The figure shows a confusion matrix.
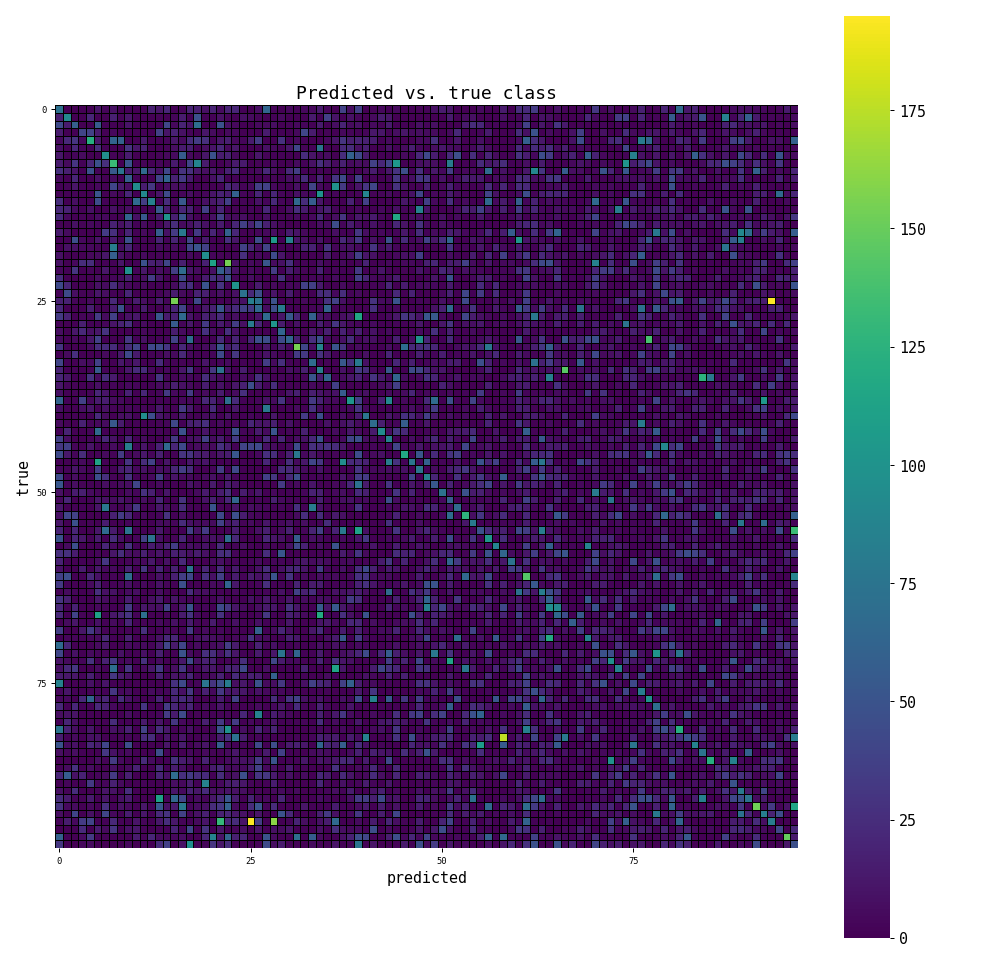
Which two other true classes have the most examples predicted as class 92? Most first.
38, 54
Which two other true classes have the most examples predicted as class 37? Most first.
46, 55
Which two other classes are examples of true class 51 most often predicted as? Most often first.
72, 23
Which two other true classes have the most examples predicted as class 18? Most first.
7, 2
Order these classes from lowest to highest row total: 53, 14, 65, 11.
14, 11, 53, 65
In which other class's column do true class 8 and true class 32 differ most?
62
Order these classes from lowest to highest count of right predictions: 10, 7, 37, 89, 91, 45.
37, 89, 10, 45, 7, 91
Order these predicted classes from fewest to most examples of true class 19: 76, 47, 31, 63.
31, 63, 47, 76
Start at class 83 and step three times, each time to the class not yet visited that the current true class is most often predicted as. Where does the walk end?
17
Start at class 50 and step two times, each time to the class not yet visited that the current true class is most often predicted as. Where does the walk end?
0
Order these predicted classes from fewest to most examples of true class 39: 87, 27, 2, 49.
2, 87, 49, 27
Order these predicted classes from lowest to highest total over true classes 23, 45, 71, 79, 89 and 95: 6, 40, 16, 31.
6, 40, 16, 31
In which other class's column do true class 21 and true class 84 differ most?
9
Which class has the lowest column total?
67
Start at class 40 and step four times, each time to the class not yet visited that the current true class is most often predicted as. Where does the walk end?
5
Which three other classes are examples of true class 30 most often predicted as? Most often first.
77, 47, 17
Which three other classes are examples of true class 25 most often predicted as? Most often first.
93, 15, 26
